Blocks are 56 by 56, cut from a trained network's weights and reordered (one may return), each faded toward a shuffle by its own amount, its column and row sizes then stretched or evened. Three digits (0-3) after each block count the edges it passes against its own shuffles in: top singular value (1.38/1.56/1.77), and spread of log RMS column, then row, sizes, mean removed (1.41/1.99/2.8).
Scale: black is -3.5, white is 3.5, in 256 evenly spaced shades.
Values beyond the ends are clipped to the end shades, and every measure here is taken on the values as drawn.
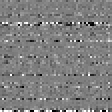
3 0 3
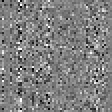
1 3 1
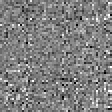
0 2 1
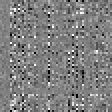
2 3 2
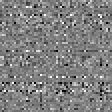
0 1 3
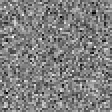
2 1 0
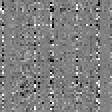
1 3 2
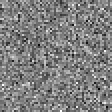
0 0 0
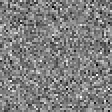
1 1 0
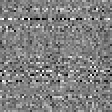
3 0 3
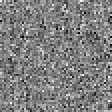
0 2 0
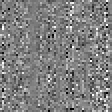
1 3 0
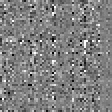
0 3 2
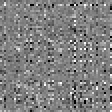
3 3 2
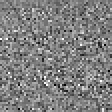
0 0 2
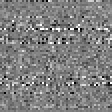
1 0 3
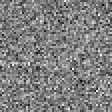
0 0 0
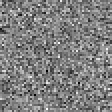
0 0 0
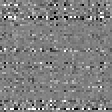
2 1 3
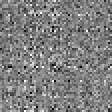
2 2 2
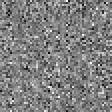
0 2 0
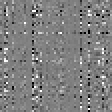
1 3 2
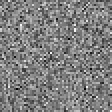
1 1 0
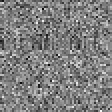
3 1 0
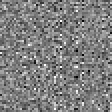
1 2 0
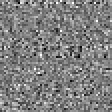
1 0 2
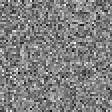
1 0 1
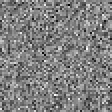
1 0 0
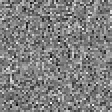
0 1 0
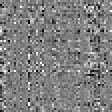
3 3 2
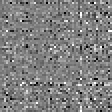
0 2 3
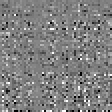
1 3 3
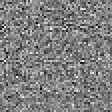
3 1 1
